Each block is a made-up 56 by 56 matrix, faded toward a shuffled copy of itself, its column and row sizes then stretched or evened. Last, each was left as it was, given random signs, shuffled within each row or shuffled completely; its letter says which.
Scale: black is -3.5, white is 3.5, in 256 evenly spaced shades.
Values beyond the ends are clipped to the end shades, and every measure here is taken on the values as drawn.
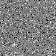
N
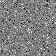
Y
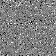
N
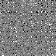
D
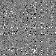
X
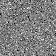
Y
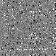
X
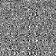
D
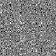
D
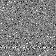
N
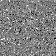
N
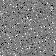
Y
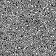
Y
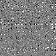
D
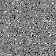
N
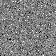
Y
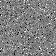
Y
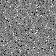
Y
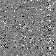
X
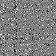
X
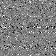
N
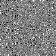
X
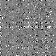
D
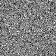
Y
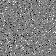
Y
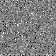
N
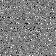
N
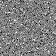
Y
